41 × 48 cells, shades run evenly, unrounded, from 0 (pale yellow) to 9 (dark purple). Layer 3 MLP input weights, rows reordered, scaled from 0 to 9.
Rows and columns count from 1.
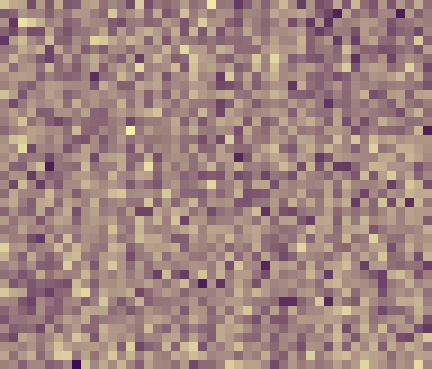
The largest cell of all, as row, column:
41, 9
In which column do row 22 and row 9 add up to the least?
14
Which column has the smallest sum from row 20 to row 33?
13
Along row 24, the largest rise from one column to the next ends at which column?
30
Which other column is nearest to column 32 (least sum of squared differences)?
24
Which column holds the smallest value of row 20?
44
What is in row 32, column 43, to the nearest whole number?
7
